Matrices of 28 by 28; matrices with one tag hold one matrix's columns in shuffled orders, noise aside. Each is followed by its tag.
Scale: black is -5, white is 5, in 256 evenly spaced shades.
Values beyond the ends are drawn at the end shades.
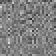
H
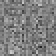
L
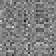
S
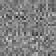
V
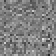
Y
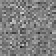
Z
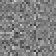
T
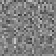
H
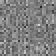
L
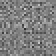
Z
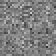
Z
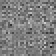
Z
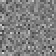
T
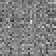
S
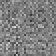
S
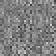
L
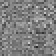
Z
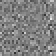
T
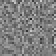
H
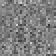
L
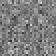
L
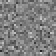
T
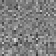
Y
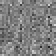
L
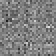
S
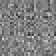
V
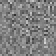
H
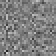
T
